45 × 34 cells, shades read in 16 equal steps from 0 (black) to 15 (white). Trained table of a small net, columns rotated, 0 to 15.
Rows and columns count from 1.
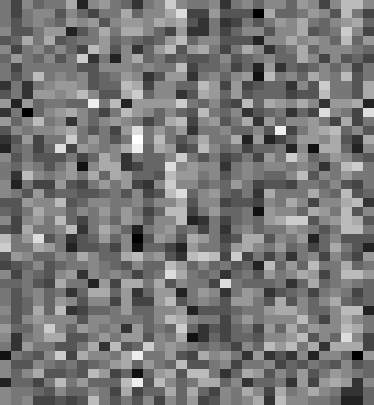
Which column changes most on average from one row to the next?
13
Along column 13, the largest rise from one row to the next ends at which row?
43
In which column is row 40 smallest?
33
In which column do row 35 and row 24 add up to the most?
32
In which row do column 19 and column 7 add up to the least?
4
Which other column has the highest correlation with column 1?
23
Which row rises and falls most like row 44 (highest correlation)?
45
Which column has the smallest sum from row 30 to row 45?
2
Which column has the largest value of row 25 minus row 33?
17
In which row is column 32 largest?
38
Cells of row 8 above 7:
8
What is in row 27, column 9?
6
